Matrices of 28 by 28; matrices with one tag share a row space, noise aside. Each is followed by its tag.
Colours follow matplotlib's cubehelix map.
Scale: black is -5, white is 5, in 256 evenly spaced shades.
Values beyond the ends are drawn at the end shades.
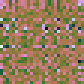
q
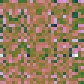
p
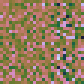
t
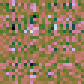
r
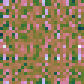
q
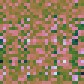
p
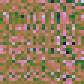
t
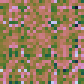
p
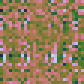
p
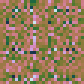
r
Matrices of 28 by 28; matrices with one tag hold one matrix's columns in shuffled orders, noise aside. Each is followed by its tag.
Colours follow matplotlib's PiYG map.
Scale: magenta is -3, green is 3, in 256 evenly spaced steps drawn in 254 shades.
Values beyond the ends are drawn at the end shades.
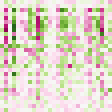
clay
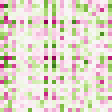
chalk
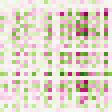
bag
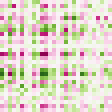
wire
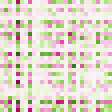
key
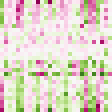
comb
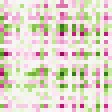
wire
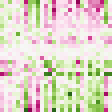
comb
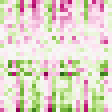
comb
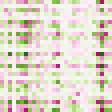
key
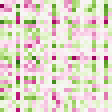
chalk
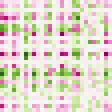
wire
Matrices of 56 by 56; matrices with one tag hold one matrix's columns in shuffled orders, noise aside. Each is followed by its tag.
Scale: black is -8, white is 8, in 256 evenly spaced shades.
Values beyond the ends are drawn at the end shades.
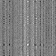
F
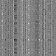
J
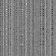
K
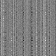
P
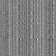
J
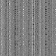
K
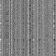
J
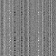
P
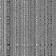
F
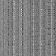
K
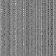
K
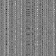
K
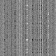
J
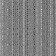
K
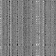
F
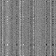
F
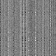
P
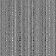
P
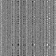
F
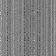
P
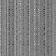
K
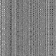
K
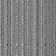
F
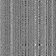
F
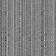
P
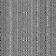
P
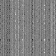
J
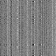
F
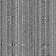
F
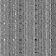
J
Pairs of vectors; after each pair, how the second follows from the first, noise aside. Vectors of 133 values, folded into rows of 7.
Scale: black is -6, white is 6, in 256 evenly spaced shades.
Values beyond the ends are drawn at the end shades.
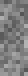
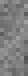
wrapped around, negated, shrunk.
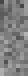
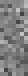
reversed.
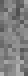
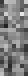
reversed, scaled up.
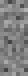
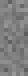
shrunk.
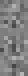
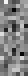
reversed, scaled up.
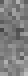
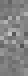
wrapped around, partly zeroed.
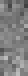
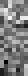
reversed, scaled up.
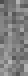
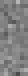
partly zeroed.
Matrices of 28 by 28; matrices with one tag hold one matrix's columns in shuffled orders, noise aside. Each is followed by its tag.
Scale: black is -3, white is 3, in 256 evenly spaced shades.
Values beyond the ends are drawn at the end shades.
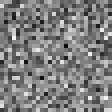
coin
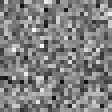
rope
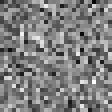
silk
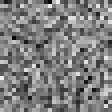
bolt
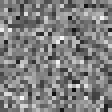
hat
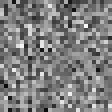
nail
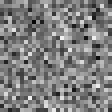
coin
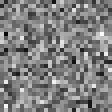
silk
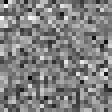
bolt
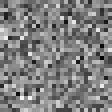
coin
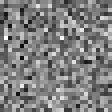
coin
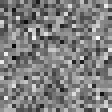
coin
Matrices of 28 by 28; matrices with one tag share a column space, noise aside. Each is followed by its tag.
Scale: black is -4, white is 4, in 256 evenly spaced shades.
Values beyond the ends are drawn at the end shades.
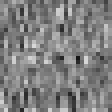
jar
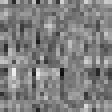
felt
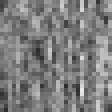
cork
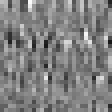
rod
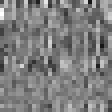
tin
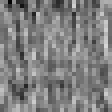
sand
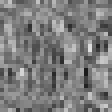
felt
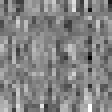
cork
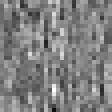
sand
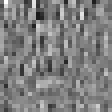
tin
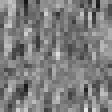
sand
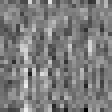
felt
